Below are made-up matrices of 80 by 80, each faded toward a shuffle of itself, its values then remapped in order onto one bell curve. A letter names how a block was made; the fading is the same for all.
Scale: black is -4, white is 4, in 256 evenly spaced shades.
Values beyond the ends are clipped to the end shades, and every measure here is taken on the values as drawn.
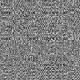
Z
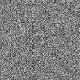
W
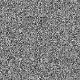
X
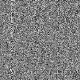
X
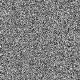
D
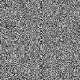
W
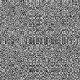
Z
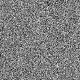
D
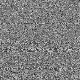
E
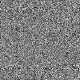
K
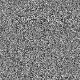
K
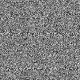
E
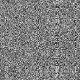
W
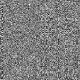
W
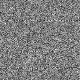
E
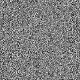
X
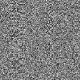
W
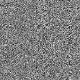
X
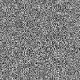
W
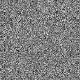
X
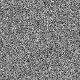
D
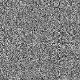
X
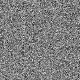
D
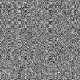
Z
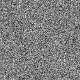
D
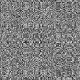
Z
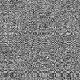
Z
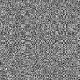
Z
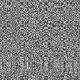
Z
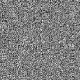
W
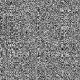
W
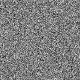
D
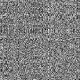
W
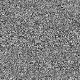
E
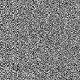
W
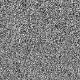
X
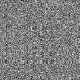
W
